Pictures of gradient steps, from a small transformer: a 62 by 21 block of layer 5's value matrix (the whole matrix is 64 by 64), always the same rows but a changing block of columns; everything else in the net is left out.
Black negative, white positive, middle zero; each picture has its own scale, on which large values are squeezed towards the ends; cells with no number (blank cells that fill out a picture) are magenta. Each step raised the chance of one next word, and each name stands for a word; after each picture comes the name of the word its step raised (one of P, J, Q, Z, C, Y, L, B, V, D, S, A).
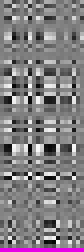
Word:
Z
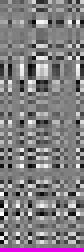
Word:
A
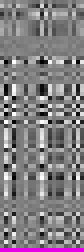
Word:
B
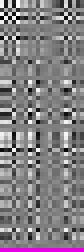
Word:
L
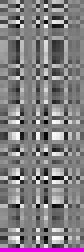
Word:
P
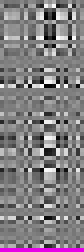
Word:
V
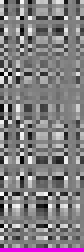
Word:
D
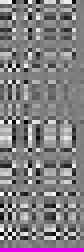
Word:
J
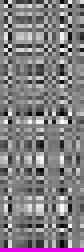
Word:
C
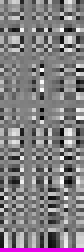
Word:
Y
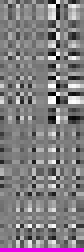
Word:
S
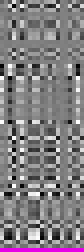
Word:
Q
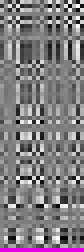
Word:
P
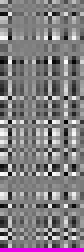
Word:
B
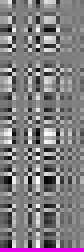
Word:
Y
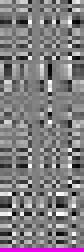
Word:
A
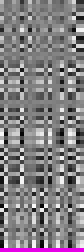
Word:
Y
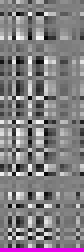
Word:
B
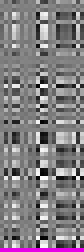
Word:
V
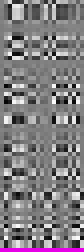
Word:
S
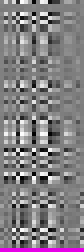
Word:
L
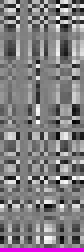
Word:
P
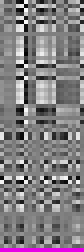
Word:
P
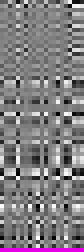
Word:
C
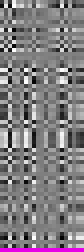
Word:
Y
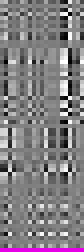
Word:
B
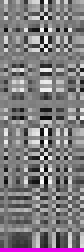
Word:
Y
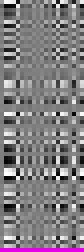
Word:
C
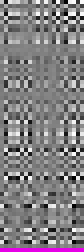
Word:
L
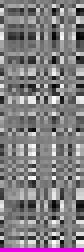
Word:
Z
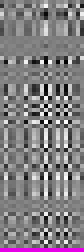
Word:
B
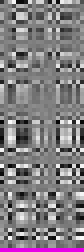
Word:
J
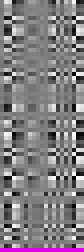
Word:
D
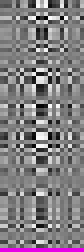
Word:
D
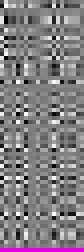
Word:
A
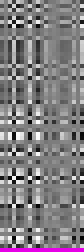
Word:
P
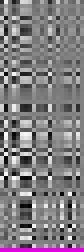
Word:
D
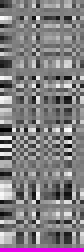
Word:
Q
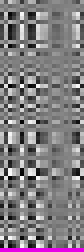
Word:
V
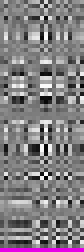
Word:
Z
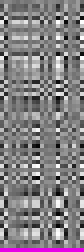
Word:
A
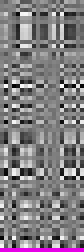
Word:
V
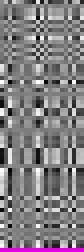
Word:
C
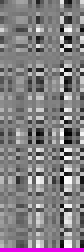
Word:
Y
